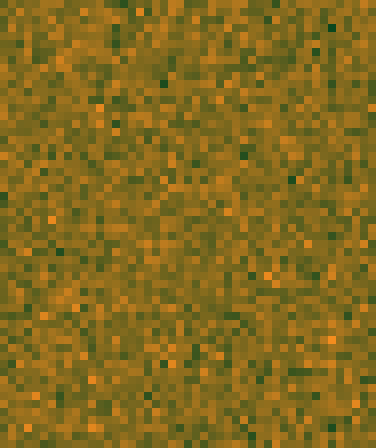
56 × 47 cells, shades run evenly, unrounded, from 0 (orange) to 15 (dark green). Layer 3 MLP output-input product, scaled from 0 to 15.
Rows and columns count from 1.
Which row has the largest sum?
40
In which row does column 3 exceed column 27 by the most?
6
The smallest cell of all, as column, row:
42, 43
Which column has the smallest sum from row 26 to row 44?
15
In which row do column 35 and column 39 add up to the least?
46
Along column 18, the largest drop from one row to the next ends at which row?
2
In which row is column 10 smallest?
39
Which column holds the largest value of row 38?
47
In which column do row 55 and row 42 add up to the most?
32
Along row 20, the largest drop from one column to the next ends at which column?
8
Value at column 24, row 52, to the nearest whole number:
5
